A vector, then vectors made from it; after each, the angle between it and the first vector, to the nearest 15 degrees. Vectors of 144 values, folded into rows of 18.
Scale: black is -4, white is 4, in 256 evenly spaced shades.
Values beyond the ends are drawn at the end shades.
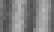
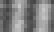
15 degrees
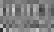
90 degrees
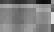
105 degrees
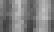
15 degrees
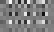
90 degrees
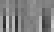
105 degrees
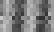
150 degrees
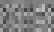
75 degrees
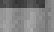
105 degrees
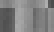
60 degrees
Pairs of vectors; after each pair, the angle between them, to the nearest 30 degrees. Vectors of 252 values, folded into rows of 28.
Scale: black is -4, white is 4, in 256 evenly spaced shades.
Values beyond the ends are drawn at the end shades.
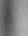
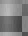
120 degrees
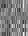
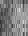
120 degrees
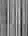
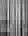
30 degrees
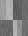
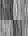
150 degrees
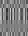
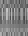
150 degrees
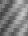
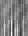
120 degrees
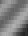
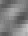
150 degrees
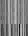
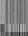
60 degrees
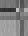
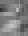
60 degrees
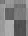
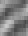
60 degrees
